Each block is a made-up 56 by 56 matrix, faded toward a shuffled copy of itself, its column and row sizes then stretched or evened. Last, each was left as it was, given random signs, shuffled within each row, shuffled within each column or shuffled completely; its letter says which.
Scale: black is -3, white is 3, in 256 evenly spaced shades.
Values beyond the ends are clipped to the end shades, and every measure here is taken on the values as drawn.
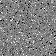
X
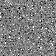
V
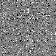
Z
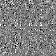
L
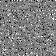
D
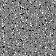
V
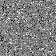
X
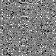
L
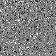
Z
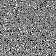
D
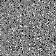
V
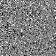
V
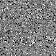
D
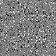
L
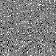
L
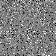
D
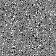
V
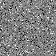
X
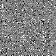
Z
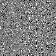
V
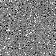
Z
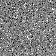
X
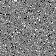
X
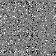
Z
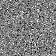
X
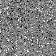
V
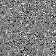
Z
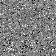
D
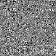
L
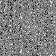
V
